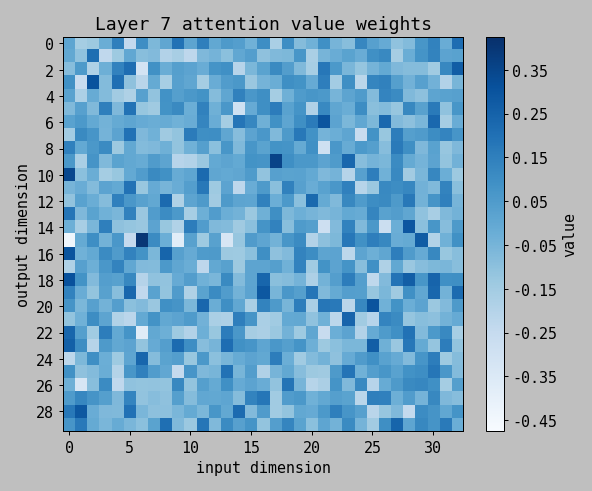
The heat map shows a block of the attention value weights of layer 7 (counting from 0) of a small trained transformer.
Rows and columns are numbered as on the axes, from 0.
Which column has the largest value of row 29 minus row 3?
1
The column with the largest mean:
30
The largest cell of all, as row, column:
15, 6
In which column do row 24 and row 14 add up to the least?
21
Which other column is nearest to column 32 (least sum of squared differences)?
12
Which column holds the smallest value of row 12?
9
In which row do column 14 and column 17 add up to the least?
11
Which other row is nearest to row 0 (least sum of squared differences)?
4
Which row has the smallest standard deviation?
13
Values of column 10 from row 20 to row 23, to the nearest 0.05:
-0.05 0.05 -0.2 0.1
